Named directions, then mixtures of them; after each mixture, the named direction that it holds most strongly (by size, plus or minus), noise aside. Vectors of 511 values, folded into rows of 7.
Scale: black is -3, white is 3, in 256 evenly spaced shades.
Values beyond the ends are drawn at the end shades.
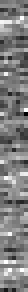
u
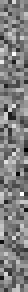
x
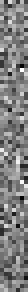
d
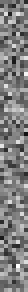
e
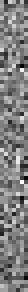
d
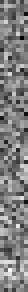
d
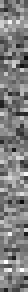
u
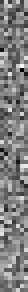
d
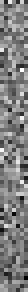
d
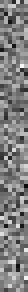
d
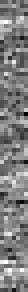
u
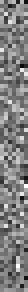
d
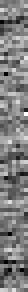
u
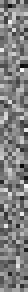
d
